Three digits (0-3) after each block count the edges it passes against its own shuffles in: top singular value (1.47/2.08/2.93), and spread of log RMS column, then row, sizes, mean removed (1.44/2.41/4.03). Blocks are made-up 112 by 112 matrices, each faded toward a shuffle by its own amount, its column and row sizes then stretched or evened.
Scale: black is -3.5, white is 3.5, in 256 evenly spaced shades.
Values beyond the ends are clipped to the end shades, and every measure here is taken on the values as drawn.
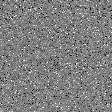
0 0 1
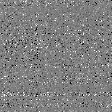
0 1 2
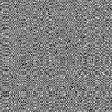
3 1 1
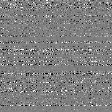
1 1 3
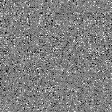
1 1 1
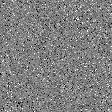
1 0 0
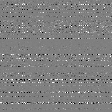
2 1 3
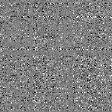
1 2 2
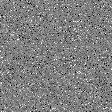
0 0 1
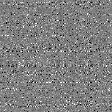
2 1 2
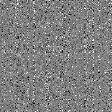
1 2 1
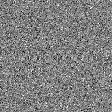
1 0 0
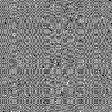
3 0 1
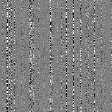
2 3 0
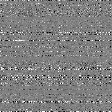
1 1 3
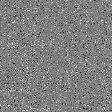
0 1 1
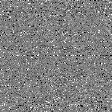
1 0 2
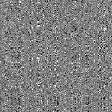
2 2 0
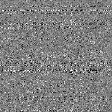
2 1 2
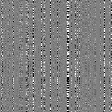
3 3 0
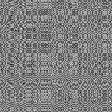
3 0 1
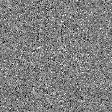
0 1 0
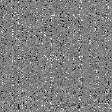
0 2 1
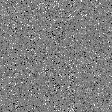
0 1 0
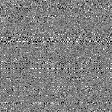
2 0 2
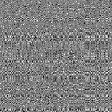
3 1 2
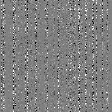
1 3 1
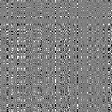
3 3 2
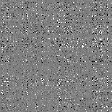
1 2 2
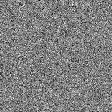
1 0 0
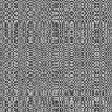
3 3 1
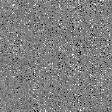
1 2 1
